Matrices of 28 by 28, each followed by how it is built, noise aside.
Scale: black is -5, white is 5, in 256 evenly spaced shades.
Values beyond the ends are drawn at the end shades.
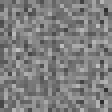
repeating rows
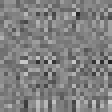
low rank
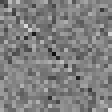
diagonal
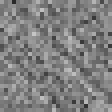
Toeplitz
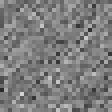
Hankel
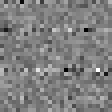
uneven rows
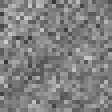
Hankel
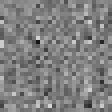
low rank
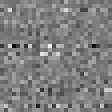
uneven rows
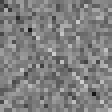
diagonal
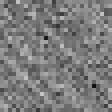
Toeplitz
